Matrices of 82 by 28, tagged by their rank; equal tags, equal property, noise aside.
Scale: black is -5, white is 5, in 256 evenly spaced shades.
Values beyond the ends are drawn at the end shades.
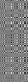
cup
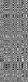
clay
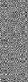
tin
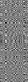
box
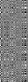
clay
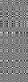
cup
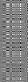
cup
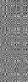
clay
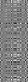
clay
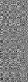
tin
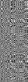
box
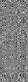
tin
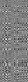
clay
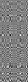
clay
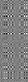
cup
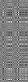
cup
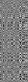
clay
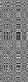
clay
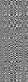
clay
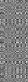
clay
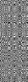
box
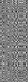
box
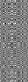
clay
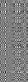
clay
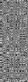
tin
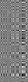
cup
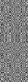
box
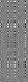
cup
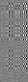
cup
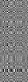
clay
